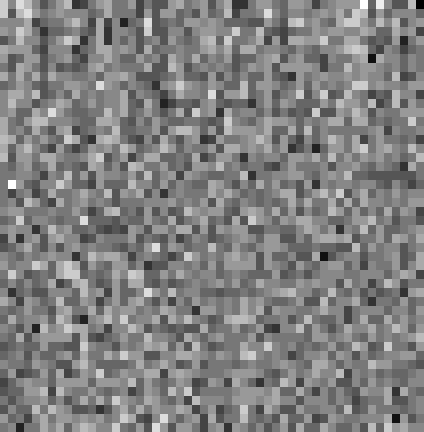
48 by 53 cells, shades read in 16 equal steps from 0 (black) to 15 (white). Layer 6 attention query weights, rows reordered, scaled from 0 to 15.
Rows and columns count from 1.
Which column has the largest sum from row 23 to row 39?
9
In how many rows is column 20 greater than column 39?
21
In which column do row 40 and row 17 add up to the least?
37
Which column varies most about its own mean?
11
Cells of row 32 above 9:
8
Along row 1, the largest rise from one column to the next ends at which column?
48
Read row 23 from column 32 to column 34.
7 6 7
